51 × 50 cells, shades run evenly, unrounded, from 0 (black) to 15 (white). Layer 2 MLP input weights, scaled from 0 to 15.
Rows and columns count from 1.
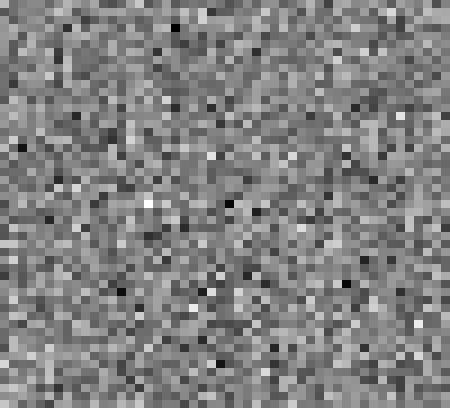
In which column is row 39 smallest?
16
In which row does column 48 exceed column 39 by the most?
36
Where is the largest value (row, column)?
26, 17
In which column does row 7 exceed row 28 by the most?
6
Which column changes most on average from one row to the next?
24
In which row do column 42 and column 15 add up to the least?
48
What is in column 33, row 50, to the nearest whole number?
9
